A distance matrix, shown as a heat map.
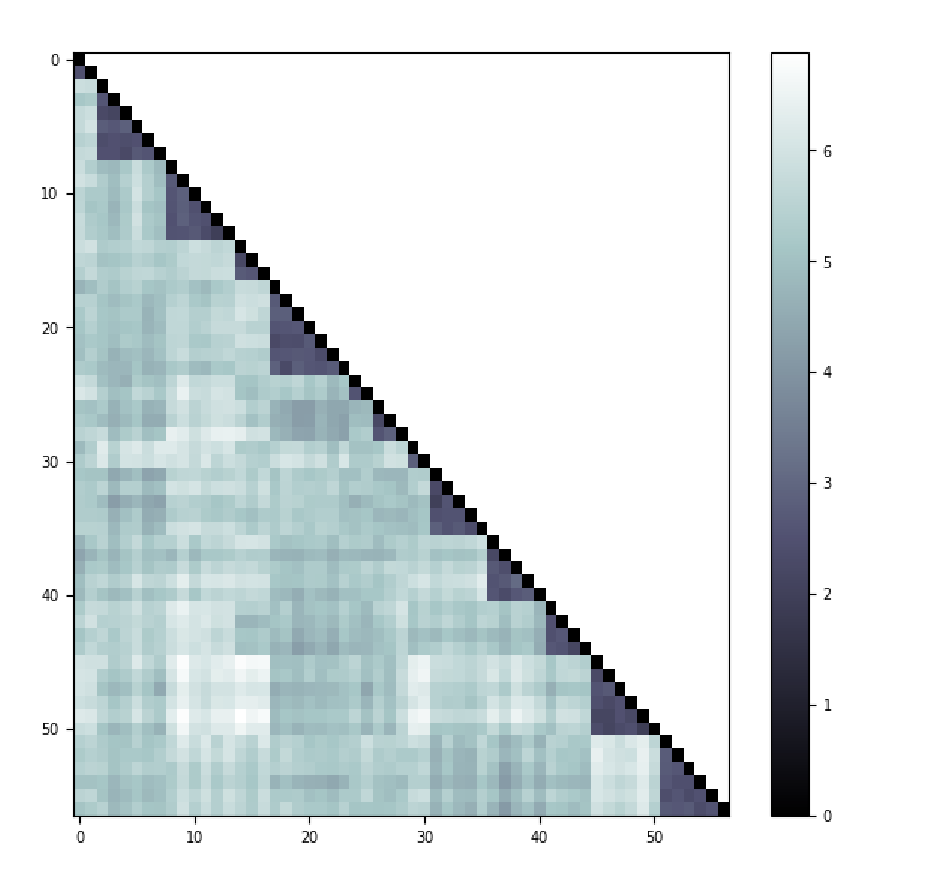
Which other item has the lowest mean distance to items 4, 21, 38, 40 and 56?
37
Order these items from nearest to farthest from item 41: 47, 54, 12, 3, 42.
42, 47, 54, 3, 12
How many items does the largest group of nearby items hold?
7
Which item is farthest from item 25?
9
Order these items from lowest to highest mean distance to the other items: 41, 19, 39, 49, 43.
19, 43, 41, 39, 49
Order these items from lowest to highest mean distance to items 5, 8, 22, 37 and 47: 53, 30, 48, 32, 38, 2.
2, 38, 48, 53, 32, 30
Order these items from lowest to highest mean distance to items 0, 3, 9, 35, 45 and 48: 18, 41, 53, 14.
18, 41, 53, 14
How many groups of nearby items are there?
13
